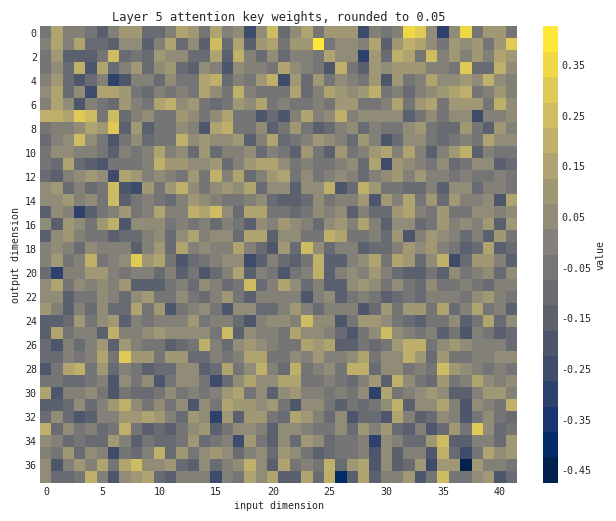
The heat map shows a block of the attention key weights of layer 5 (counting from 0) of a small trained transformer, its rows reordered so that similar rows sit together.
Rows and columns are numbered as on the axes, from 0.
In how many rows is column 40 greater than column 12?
16
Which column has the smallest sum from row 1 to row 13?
30
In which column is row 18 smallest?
20
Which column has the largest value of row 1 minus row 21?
24
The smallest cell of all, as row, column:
36, 37
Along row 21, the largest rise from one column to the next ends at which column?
18
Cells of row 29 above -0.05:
22
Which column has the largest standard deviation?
6
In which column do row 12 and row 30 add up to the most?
17
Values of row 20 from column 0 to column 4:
-0.1 -0.3 0 0 0.1
